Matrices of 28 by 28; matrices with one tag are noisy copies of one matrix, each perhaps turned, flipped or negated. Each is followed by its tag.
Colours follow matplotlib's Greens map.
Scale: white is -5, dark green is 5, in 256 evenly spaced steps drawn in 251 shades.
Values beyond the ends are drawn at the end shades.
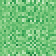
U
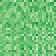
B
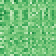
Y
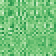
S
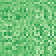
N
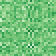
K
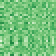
Y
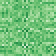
K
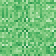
K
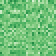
Y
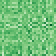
K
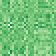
K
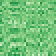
Y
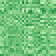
S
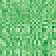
S
